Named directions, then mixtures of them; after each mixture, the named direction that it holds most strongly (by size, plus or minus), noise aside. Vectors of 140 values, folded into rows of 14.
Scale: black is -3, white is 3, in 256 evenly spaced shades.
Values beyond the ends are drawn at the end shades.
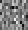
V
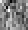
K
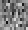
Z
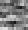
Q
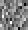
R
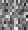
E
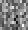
V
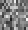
E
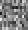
V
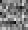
Q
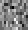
V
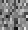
E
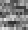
Q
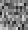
R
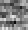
Q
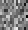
E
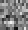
E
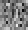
Z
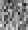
Z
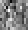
K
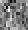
K
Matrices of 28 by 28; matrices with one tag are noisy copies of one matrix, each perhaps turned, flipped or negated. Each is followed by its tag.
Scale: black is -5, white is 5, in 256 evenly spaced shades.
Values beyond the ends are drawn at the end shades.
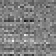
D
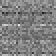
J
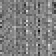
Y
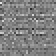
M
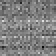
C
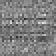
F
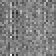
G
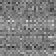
C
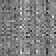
C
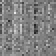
D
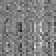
D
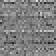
J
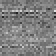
G
